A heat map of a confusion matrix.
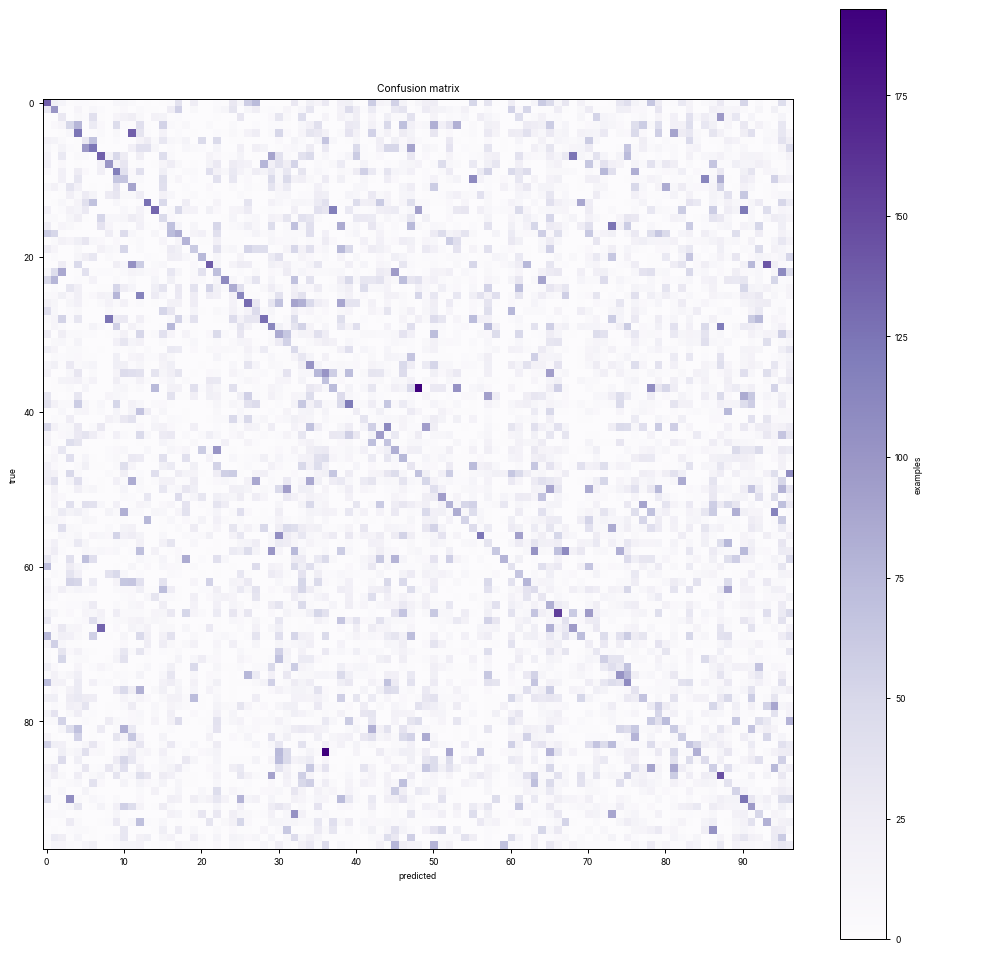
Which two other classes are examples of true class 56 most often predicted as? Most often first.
30, 61
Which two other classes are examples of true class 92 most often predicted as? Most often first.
32, 73
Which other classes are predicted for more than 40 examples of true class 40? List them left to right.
12, 65, 88
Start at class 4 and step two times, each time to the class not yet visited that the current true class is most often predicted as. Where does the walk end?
80
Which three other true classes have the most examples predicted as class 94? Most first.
53, 78, 86
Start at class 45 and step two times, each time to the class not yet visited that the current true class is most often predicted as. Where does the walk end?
95
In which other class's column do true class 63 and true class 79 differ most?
88
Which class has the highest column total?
65
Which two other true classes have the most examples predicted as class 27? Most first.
49, 0
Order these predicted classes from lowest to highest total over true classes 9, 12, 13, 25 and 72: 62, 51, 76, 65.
51, 62, 65, 76
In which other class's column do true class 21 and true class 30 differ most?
93
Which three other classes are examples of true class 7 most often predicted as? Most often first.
68, 29, 75
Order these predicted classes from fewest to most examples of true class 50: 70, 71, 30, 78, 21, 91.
21, 71, 78, 30, 91, 70
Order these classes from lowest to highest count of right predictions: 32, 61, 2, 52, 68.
2, 32, 61, 52, 68
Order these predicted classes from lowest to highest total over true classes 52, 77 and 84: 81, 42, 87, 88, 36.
42, 87, 81, 88, 36
